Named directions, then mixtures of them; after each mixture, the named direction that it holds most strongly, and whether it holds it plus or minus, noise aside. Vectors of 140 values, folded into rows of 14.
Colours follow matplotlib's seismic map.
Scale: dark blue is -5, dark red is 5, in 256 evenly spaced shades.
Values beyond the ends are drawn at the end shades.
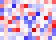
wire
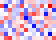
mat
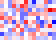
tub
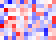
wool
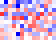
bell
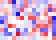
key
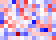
key, plus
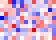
key, plus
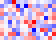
wire, minus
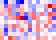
bell, plus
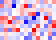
wire, plus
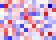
mat, minus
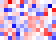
wool, minus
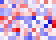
wire, plus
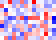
wool, minus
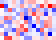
mat, plus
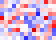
wire, plus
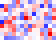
mat, minus
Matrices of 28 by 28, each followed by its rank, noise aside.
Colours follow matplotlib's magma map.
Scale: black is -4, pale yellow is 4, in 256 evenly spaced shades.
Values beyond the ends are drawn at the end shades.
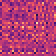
three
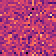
eight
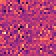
six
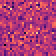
six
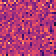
eight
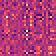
four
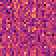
eight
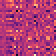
four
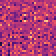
four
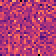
six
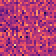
eight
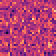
six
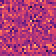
eight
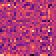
four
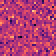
eight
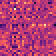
four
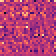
four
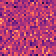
six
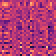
three
